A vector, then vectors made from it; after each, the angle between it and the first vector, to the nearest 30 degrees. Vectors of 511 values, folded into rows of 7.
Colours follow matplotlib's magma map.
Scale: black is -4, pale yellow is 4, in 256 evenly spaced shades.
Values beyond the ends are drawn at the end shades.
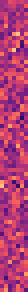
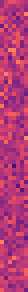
60 degrees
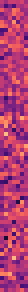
90 degrees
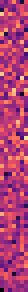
90 degrees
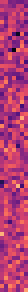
150 degrees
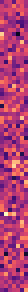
120 degrees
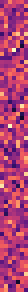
30 degrees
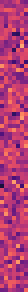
150 degrees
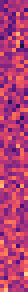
30 degrees
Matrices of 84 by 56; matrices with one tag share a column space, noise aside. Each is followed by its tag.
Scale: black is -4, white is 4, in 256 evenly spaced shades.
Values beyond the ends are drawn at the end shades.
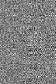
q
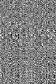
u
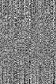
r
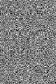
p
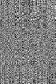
r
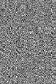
q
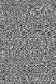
p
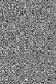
p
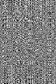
r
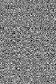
q
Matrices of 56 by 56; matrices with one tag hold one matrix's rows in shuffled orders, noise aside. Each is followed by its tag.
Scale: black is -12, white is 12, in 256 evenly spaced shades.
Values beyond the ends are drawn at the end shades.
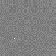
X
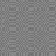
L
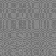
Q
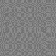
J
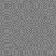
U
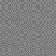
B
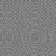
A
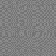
B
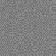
X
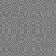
B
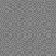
J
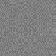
X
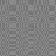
L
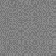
X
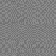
B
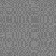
A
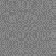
X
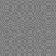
J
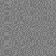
U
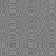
L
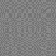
J
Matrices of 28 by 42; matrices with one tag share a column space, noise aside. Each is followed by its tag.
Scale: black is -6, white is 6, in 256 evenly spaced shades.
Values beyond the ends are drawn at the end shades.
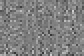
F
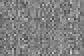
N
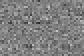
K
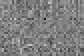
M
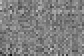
F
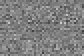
K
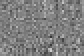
M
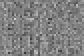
N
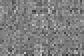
F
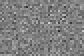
K
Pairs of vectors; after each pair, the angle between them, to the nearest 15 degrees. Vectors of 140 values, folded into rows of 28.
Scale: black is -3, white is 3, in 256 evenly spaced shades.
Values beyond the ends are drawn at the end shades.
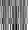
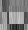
75 degrees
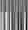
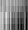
45 degrees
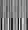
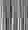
120 degrees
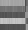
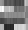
120 degrees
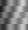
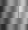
15 degrees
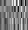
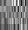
15 degrees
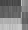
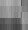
165 degrees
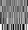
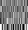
15 degrees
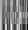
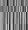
75 degrees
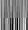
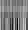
15 degrees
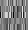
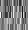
150 degrees
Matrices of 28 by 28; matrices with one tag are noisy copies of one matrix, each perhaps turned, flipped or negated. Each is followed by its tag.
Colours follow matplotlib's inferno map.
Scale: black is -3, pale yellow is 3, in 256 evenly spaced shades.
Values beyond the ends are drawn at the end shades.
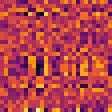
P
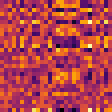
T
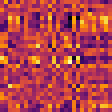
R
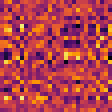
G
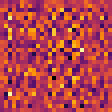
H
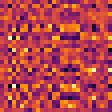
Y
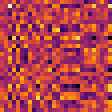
Y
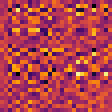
H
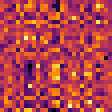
G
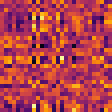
R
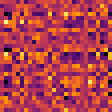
G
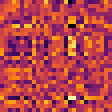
P
